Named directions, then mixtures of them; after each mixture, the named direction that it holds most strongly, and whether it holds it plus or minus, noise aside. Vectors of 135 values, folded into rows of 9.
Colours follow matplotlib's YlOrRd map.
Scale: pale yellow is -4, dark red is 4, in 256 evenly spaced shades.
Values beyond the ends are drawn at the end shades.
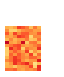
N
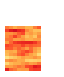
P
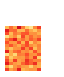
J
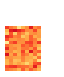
N, minus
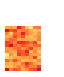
P, plus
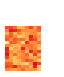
N, minus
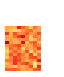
N, plus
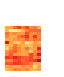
P, minus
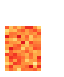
J, minus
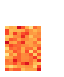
N, plus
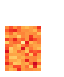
N, minus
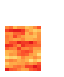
P, plus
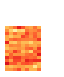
P, minus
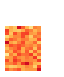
N, plus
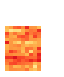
P, minus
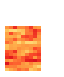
P, minus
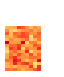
N, plus
